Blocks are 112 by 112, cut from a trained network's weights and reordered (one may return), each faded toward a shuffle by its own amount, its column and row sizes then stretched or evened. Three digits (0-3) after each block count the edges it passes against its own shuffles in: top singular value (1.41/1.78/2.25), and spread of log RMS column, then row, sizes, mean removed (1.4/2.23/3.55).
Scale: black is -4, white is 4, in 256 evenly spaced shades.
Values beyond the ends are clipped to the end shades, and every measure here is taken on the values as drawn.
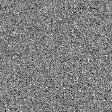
0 1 1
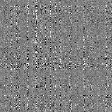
1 3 2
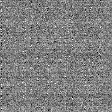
1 2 0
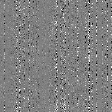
1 3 0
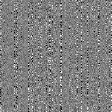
3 3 0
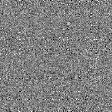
1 1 2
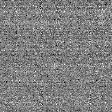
1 2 1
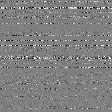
3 0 3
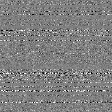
1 0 3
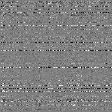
1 1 3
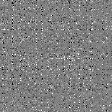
1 2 2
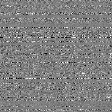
1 1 3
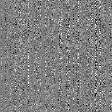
0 3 1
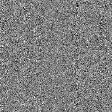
0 2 0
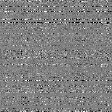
1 1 3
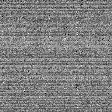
3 1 0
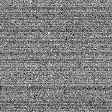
3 1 0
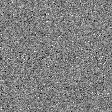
0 0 1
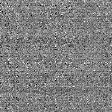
1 2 1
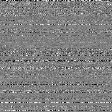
1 0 3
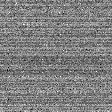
3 0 1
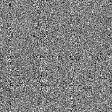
2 2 1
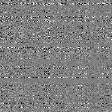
1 2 3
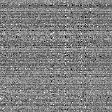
3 2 1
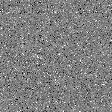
0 0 1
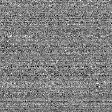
2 1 2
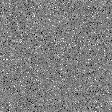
1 0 1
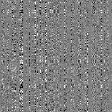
3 3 1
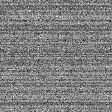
3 1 0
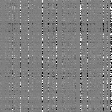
3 3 1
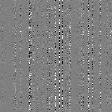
2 3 1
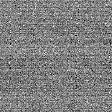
2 2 0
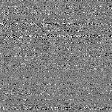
0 1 3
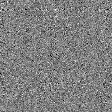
0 1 1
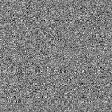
2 0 2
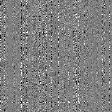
1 3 1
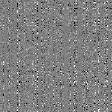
2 3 1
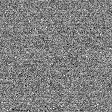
0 0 1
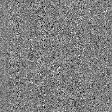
0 2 0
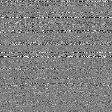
2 0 3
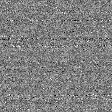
0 0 2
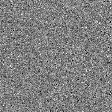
0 1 0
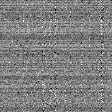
3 2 0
